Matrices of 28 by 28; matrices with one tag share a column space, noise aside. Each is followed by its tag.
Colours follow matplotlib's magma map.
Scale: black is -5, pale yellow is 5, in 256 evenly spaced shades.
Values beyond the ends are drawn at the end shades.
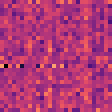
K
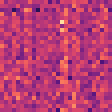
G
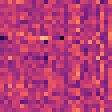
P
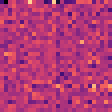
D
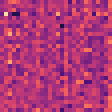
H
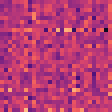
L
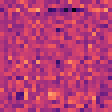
G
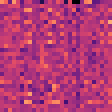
D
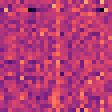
G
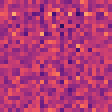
H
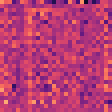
D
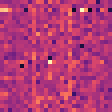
G
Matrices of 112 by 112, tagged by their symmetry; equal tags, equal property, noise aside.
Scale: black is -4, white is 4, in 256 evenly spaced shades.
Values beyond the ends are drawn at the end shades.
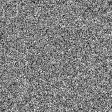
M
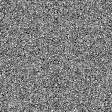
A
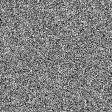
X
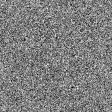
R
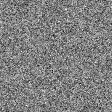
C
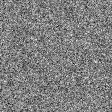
R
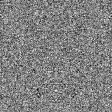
A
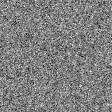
X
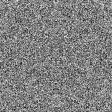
A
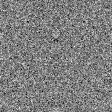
A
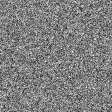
X
